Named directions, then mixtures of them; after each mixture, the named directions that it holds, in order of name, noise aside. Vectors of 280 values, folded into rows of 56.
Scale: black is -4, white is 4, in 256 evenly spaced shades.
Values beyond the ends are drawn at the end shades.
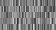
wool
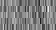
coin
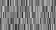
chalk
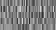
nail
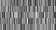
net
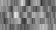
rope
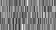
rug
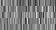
coin, net.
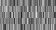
net.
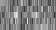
net, rope.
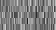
net.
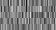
chalk, nail, wool.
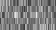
chalk, net, rope.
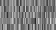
wool.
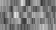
rope.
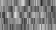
rope.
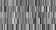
coin, wool.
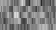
rope.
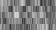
rope.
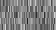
net.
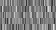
chalk, coin, rope.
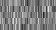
coin, rug.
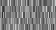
chalk.
